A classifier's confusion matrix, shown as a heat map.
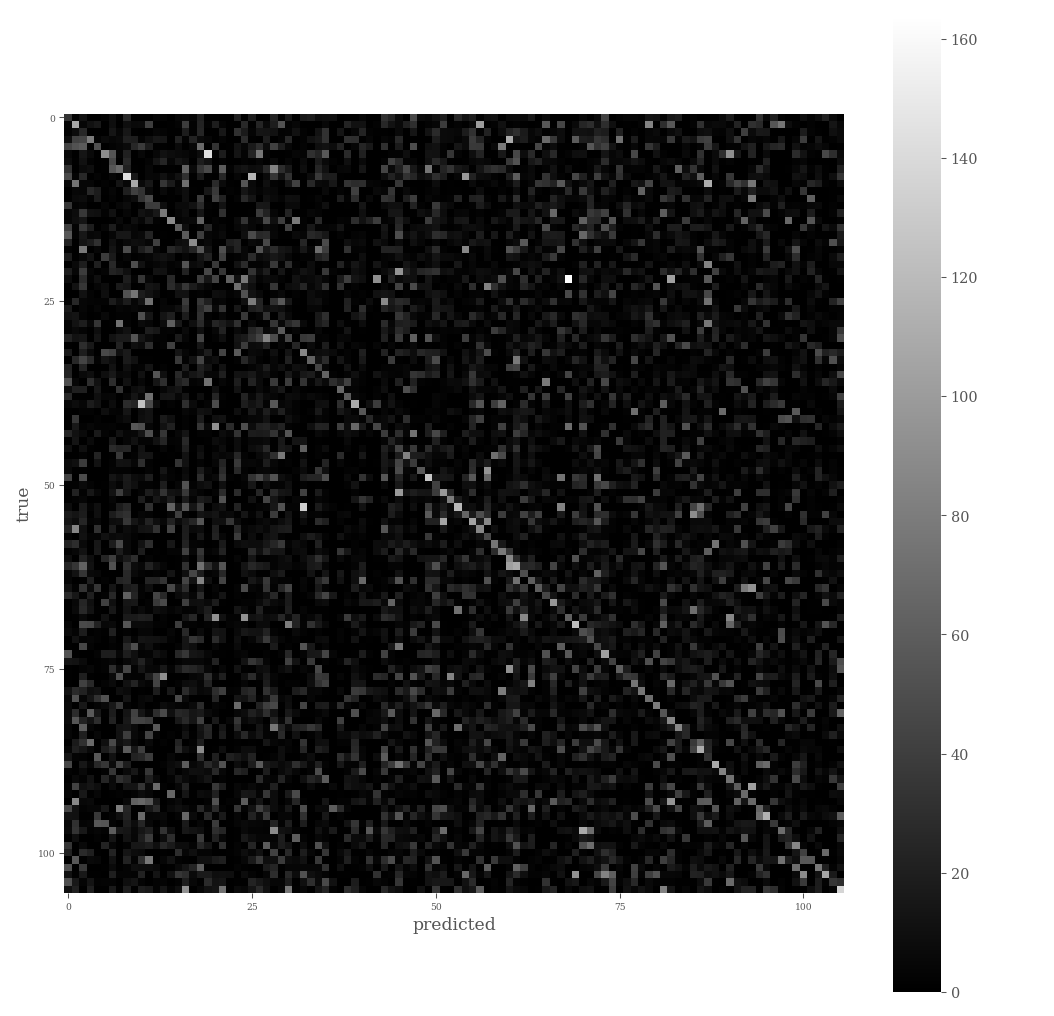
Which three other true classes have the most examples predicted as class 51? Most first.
55, 97, 94
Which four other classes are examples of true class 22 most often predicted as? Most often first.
68, 82, 42, 24
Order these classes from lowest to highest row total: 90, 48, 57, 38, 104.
57, 48, 38, 90, 104
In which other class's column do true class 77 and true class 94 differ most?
7
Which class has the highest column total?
18
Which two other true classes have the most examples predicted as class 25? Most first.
8, 16
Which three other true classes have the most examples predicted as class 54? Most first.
8, 18, 103
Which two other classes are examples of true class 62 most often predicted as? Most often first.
72, 17
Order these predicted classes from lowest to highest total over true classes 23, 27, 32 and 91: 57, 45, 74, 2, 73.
74, 73, 2, 45, 57
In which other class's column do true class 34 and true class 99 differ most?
71
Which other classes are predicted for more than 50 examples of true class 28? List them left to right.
7, 14, 87
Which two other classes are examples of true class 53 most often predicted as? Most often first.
32, 67
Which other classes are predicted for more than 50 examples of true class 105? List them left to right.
16, 21, 30, 56, 81
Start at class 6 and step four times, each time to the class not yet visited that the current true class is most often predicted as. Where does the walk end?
30
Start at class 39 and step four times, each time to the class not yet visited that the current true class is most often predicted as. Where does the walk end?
87
